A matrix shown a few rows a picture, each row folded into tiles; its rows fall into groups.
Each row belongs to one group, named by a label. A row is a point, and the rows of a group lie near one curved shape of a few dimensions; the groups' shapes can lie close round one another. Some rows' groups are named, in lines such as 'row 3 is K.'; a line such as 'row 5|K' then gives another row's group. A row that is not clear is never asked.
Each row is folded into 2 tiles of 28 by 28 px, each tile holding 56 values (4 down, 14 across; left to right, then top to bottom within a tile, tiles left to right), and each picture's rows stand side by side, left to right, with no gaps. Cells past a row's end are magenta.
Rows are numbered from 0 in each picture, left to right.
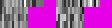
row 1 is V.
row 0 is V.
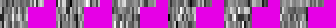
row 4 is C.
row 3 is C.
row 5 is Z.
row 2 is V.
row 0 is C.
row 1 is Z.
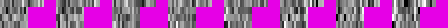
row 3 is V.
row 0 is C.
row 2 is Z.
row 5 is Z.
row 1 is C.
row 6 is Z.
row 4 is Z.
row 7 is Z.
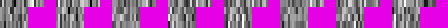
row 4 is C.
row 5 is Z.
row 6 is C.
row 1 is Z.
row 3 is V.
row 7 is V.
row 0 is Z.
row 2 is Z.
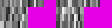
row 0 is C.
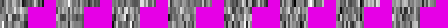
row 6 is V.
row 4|V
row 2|C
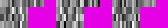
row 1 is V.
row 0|C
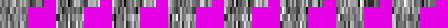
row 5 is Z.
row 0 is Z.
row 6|V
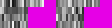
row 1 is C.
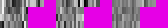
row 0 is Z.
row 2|Z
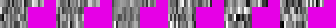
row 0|V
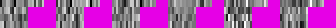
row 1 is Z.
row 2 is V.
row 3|V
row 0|Z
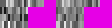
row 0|V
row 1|V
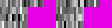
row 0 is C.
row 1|V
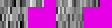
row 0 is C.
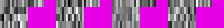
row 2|V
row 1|C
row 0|C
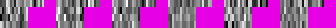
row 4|V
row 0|Z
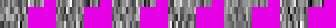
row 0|C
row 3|V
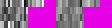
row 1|Z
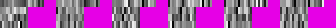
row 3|Z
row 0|C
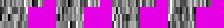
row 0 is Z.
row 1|V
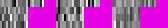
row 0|C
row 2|Z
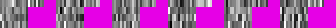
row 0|C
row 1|V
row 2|C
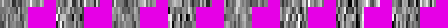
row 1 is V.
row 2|Z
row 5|C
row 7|V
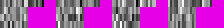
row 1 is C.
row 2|V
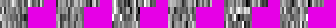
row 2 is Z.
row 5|V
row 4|C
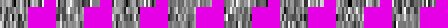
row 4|V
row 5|V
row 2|Z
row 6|C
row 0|C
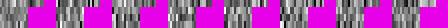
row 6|V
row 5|Z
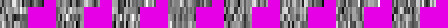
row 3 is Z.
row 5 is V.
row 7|Z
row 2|V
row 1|C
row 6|V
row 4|Z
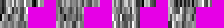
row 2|Z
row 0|Z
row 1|V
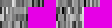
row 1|C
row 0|V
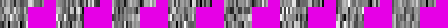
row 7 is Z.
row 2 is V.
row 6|V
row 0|C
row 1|Z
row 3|V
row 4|C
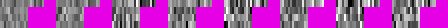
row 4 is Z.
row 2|V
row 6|Z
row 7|Z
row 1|Z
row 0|Z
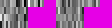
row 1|Z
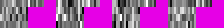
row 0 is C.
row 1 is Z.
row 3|C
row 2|V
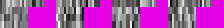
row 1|Z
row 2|C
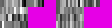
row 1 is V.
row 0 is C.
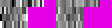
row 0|V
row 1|Z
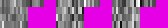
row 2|V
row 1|C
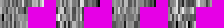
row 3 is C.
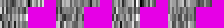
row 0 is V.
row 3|Z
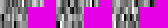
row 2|C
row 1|Z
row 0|V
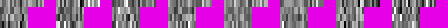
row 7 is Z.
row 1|V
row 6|V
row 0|C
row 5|Z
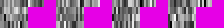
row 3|Z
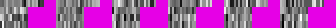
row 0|C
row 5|V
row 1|V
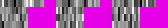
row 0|Z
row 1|V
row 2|C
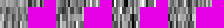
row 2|Z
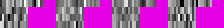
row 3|C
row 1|C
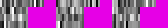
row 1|Z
